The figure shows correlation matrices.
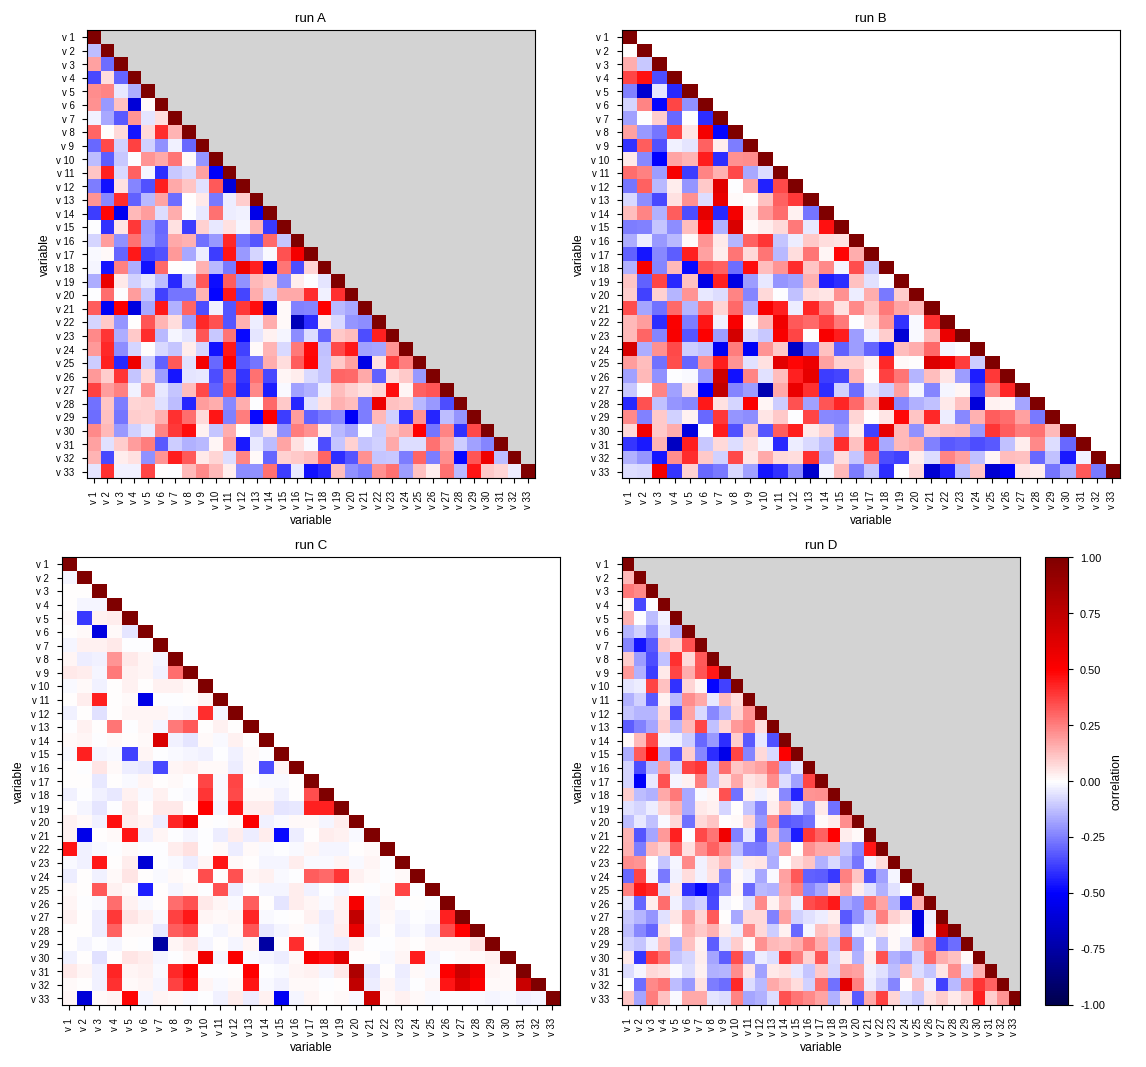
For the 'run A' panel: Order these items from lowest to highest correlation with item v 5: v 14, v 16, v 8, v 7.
v 16, v 7, v 8, v 14
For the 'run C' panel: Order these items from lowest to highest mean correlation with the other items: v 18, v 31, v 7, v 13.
v 7, v 18, v 13, v 31
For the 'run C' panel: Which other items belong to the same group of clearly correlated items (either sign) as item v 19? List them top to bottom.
v 10, v 12, v 17, v 18, v 24, v 30
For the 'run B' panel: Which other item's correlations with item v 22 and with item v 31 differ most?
v 4
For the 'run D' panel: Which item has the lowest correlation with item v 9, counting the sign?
v 15
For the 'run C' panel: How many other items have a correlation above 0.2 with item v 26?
9
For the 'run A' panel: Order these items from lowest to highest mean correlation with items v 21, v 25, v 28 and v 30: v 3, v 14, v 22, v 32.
v 3, v 14, v 22, v 32
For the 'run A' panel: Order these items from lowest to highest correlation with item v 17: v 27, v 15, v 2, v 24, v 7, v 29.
v 29, v 27, v 2, v 7, v 15, v 24
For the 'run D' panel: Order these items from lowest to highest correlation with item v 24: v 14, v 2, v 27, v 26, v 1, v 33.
v 26, v 1, v 33, v 27, v 14, v 2
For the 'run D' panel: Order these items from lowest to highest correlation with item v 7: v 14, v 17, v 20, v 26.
v 14, v 26, v 20, v 17
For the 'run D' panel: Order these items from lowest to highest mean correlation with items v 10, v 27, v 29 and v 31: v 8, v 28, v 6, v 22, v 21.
v 8, v 21, v 22, v 6, v 28
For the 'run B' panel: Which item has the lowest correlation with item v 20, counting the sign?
v 2
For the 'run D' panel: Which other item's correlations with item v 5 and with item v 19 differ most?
v 32
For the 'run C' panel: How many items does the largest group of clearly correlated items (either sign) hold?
10
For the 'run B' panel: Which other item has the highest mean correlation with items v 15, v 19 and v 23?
v 8
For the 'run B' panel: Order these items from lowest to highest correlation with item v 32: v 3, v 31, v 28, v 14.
v 3, v 28, v 14, v 31
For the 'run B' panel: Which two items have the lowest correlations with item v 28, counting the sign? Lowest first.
v 24, v 1
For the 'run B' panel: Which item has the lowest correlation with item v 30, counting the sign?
v 5
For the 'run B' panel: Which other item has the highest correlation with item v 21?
v 25
